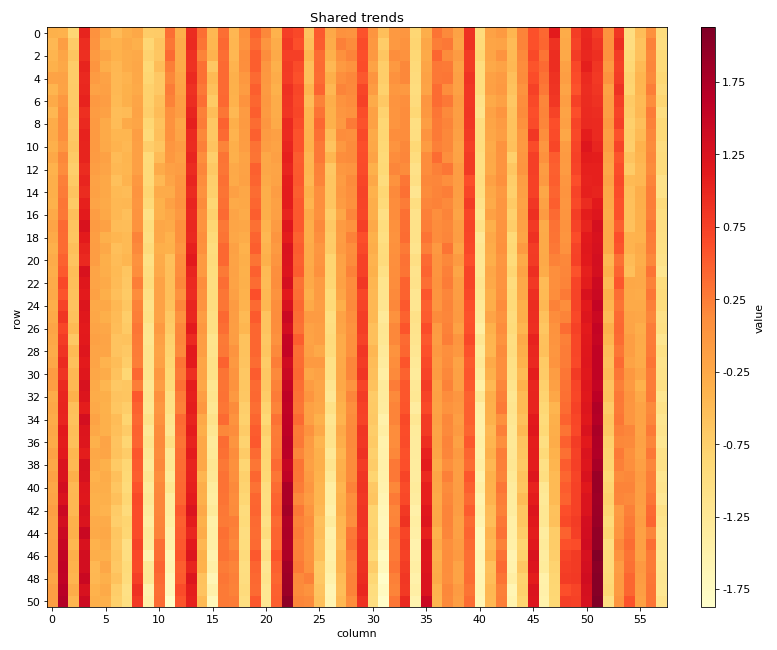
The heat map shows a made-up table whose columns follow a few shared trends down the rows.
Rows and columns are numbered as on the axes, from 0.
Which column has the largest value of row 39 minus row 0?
1
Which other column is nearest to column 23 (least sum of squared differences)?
53
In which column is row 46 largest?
51
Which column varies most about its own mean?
11
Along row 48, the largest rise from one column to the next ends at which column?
35
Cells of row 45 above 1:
8
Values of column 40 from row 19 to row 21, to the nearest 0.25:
-1.25 -1.25 -1.25
